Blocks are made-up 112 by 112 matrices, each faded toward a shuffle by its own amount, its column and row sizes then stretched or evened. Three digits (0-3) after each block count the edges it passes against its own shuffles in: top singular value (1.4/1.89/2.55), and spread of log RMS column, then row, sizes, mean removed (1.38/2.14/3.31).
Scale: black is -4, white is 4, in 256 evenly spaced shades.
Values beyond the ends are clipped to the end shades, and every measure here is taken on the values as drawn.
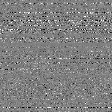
1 0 3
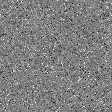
1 0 0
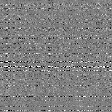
3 1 3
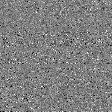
0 0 2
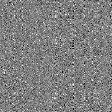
2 2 0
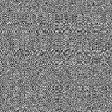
3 0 2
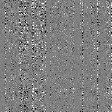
2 3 2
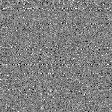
2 0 2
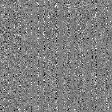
1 3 1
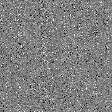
0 2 0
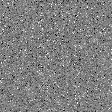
0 1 0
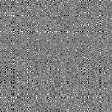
3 2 2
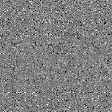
2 0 2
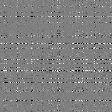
3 2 3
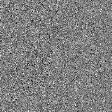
0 2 0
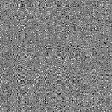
3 1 1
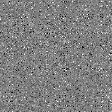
0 1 2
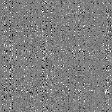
0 3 2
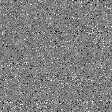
1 0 2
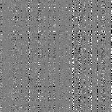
3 3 2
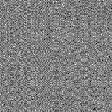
3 0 0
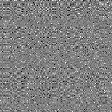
3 0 2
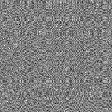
3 1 1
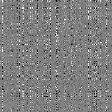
3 3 2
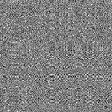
3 0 2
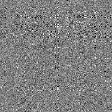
2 2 2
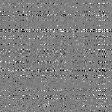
3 2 3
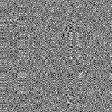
3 1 0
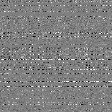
2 1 3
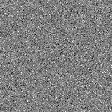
2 0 0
